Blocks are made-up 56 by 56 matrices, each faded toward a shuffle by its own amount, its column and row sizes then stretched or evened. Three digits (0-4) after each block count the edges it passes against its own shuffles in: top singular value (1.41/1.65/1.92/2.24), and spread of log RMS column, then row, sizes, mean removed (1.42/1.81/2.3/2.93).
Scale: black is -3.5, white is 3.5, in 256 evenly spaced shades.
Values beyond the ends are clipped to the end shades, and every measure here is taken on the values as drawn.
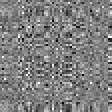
4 3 2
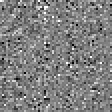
1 3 0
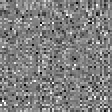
4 1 0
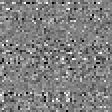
2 1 3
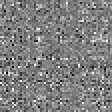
3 2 2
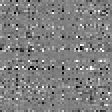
1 3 4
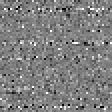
0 0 3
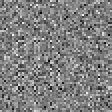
3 1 0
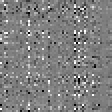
2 4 3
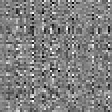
4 4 1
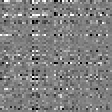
4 3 4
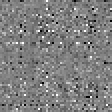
0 2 3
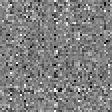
2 2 2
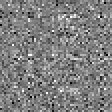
3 1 1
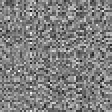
4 2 0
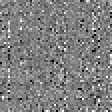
2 3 1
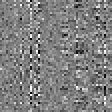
4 4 1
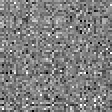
3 2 1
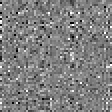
3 2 1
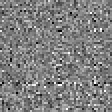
2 1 2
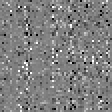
2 3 1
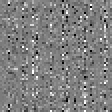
0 4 0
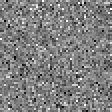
0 0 0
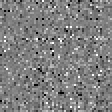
1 1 1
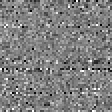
1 0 3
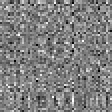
4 2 1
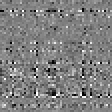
4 2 4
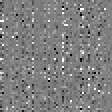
2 4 1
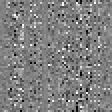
0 4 0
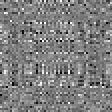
4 2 4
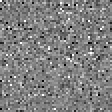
0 0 2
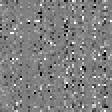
2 4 1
